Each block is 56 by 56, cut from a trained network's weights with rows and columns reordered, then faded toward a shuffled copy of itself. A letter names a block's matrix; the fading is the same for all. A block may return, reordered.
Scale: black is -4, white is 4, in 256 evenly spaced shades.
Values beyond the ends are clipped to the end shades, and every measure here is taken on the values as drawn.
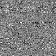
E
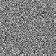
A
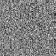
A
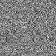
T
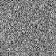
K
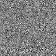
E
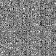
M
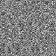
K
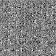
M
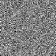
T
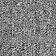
M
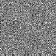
K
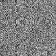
A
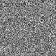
K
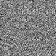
T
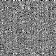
M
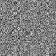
A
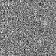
K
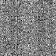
M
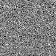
E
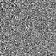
K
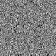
K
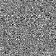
E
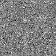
E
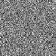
T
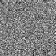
T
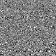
E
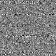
E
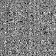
M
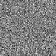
T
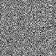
K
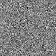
E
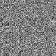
A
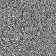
A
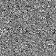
E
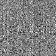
M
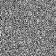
A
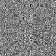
A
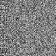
A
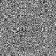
T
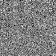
E
